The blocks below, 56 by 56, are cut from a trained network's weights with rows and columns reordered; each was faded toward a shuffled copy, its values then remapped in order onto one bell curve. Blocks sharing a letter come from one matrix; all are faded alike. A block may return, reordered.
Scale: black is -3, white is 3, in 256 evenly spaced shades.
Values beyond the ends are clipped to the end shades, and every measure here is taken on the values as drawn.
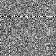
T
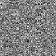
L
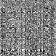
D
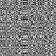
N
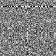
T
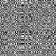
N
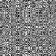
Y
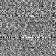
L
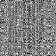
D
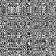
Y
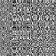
Y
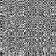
Y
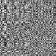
Y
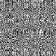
Y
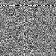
T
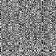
T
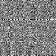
L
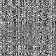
D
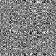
L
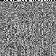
T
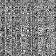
D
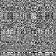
N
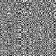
Y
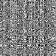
D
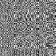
Y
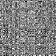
D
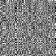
Y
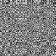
Y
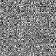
L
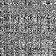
D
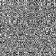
L
